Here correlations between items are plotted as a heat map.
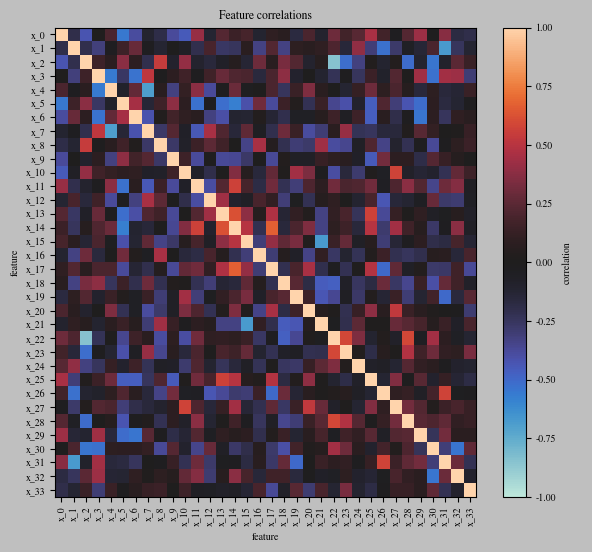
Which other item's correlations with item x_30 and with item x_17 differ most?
x_14
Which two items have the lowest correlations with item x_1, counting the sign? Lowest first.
x_31, x_26
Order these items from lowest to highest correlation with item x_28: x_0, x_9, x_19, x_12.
x_19, x_12, x_9, x_0
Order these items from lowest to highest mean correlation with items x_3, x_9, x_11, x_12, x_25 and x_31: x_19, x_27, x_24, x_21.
x_19, x_24, x_21, x_27
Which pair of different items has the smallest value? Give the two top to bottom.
x_2, x_22
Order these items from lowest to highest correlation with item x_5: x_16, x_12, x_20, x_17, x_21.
x_17, x_20, x_12, x_21, x_16
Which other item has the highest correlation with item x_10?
x_27
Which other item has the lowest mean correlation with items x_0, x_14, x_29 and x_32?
x_5
